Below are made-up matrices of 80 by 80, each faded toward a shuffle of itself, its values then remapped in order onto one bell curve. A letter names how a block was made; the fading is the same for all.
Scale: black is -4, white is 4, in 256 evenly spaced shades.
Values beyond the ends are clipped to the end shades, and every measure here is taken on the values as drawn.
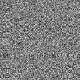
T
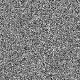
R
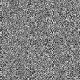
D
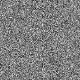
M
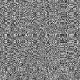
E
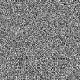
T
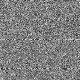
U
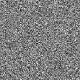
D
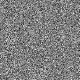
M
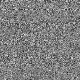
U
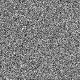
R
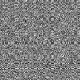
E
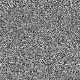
U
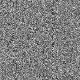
M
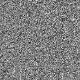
M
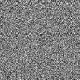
T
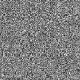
D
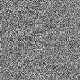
T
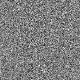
M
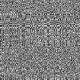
E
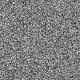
R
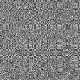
E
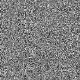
M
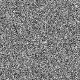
R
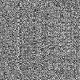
D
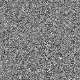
M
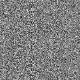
M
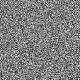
T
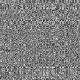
E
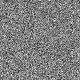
R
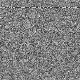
U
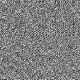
T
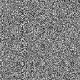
D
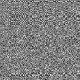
E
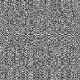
E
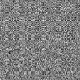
E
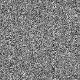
M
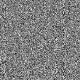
M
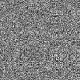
T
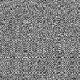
E
